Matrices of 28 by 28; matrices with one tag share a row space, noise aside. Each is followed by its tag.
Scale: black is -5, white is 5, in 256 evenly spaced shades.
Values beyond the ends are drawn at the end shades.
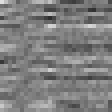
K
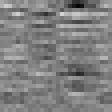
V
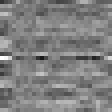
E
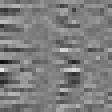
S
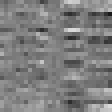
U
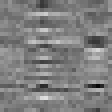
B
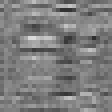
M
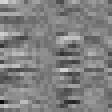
S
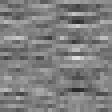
V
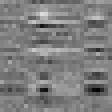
B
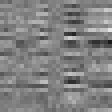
U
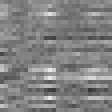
K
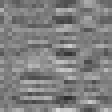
M
